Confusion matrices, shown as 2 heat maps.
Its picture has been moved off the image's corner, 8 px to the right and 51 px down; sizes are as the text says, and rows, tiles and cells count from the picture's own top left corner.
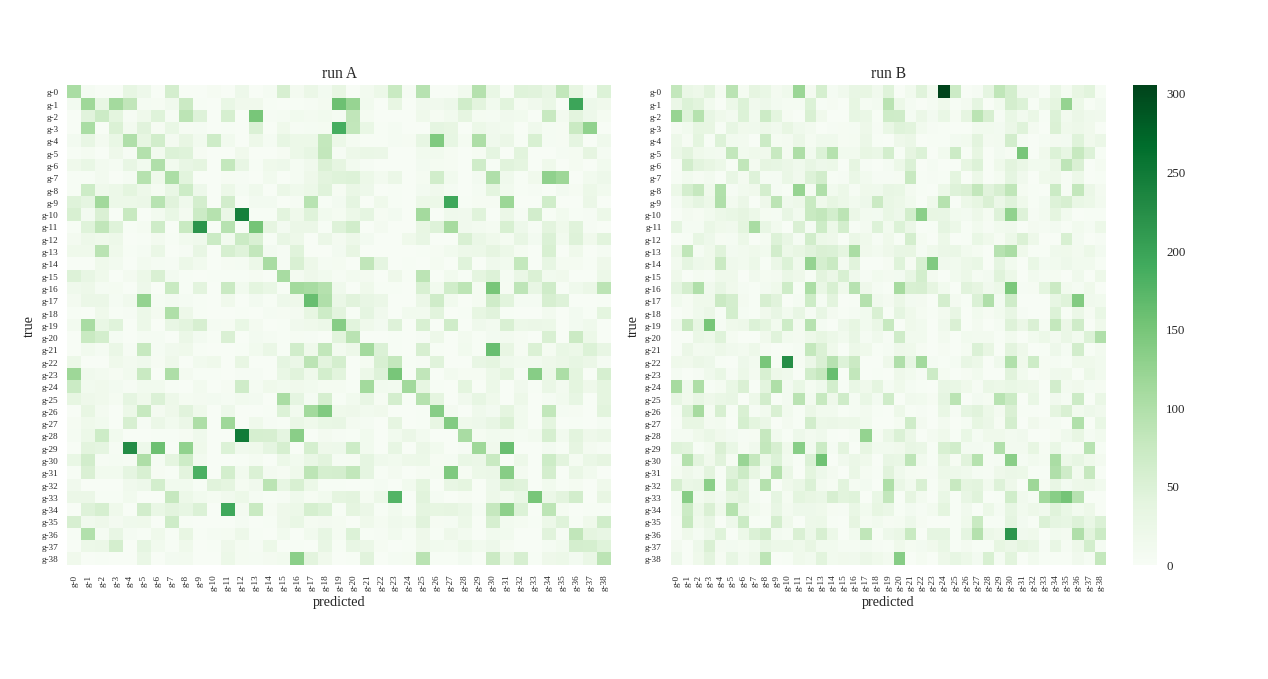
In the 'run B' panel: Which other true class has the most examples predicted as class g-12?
g-14
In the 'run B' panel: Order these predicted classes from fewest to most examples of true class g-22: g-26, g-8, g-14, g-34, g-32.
g-34, g-26, g-32, g-14, g-8
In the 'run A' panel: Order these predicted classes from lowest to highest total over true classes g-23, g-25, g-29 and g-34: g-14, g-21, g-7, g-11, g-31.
g-14, g-21, g-7, g-11, g-31
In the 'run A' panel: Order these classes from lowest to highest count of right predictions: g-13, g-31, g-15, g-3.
g-3, g-13, g-15, g-31
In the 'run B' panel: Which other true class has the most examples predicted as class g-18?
g-9
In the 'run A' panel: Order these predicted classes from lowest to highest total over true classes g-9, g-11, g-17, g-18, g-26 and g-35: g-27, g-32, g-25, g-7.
g-32, g-25, g-7, g-27
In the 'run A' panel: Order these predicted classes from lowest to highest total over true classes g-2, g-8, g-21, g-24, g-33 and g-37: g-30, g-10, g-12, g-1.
g-10, g-12, g-1, g-30
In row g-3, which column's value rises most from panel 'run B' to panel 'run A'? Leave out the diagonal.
g-19
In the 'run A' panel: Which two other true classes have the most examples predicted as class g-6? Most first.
g-29, g-9
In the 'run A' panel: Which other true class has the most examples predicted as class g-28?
g-16
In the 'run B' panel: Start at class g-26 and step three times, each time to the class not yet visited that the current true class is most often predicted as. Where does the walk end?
g-24
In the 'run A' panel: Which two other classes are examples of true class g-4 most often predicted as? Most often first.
g-26, g-29
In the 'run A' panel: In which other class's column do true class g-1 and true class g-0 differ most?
g-36
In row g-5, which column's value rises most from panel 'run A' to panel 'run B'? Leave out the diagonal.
g-31
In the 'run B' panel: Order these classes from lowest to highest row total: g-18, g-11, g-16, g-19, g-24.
g-18, g-11, g-24, g-19, g-16
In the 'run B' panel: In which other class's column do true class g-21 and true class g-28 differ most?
g-17
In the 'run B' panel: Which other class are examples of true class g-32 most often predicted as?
g-3
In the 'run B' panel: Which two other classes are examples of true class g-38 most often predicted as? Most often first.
g-20, g-8
